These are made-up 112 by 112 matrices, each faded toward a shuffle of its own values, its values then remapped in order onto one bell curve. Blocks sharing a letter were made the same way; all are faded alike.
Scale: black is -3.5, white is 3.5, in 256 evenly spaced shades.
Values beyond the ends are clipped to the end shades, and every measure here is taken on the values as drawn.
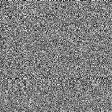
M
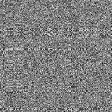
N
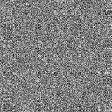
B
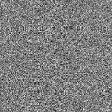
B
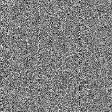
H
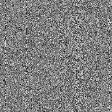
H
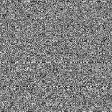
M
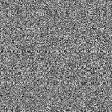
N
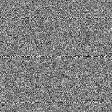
M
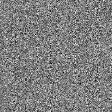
H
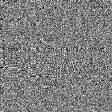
M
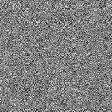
N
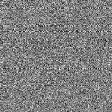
M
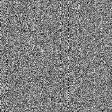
H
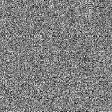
M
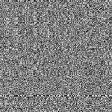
N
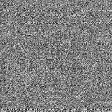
M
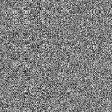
B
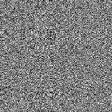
B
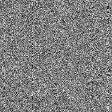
H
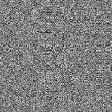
N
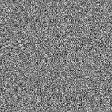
B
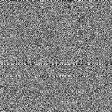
N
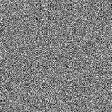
B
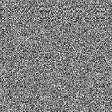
N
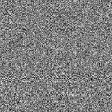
N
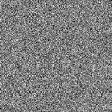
B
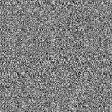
N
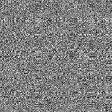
N
